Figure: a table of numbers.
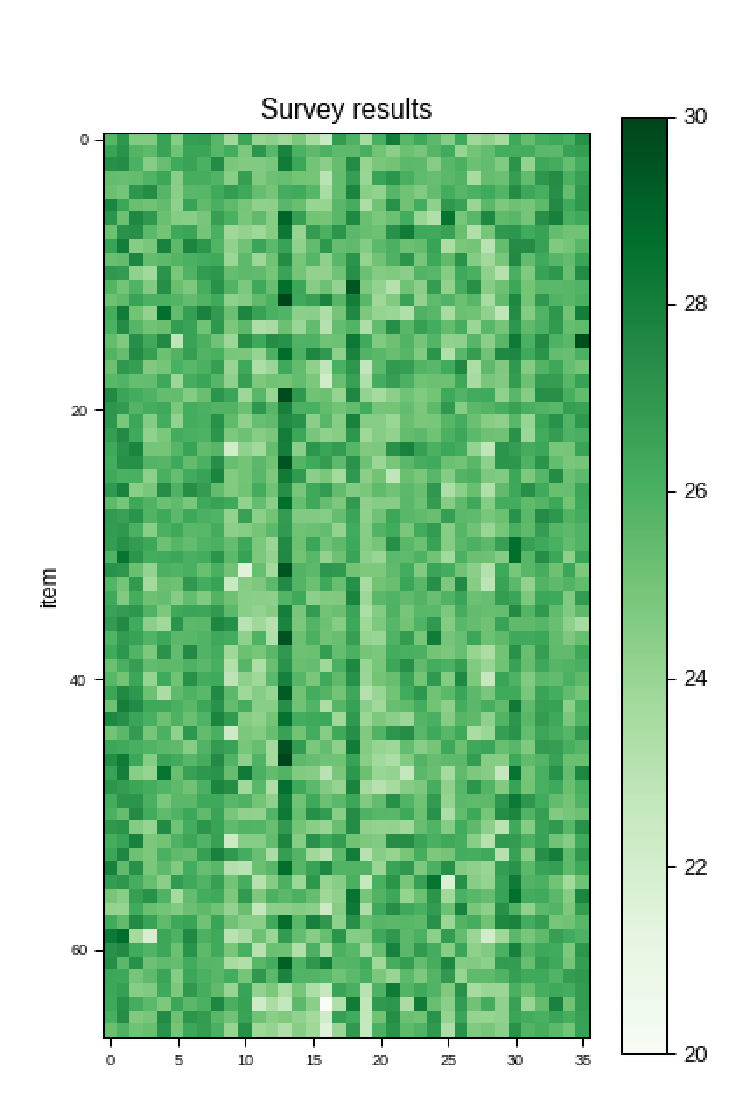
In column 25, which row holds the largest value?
6
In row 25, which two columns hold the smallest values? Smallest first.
21, 17
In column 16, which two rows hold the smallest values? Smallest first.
64, 66
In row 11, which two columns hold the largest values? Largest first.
18, 13
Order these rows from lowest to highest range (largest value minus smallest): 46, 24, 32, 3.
3, 24, 46, 32
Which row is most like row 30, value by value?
49
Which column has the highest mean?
13
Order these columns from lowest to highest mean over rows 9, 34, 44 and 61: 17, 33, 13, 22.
17, 33, 22, 13
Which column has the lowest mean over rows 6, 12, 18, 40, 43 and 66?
19
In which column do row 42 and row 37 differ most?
24
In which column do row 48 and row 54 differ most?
9
